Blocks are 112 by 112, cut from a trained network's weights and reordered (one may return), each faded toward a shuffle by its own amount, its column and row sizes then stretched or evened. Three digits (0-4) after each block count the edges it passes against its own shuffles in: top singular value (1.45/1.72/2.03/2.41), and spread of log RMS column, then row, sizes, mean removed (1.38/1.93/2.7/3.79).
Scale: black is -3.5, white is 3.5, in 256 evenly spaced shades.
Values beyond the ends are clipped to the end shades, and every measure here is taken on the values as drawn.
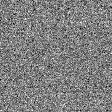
0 0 1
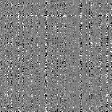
3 4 3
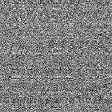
3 1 2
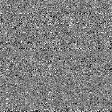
0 1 3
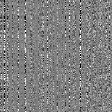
4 4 0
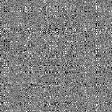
3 3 3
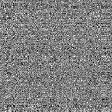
3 1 2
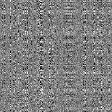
4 4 0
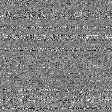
2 0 4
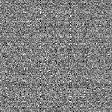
3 2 1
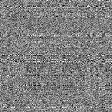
4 0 3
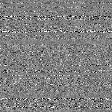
2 0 4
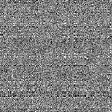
4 2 2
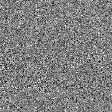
2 1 2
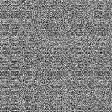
4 1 0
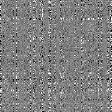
3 4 2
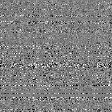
0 2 4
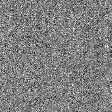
0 1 0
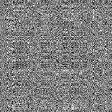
4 3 0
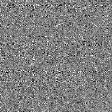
1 2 3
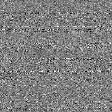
2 1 3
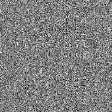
2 2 1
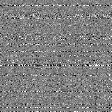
3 1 4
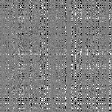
4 4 3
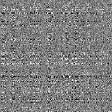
4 3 3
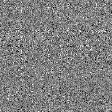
1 2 2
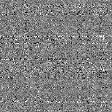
2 2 3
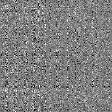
2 4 1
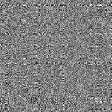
4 2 2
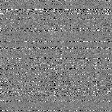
1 1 4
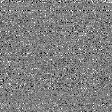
2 1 3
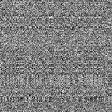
4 1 2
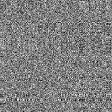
4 1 2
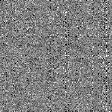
1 3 1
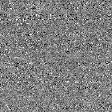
0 1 3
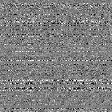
4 1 4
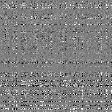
2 3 4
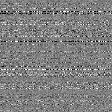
4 0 4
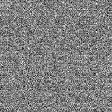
3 1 0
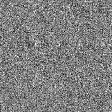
1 0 1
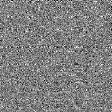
3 1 2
